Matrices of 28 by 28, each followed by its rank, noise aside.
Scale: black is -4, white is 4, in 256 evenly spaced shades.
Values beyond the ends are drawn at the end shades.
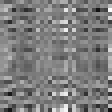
two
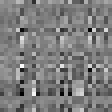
two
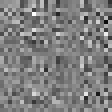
four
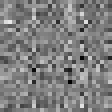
four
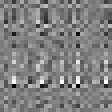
two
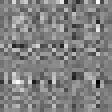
three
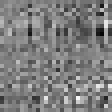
four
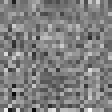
four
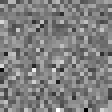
six
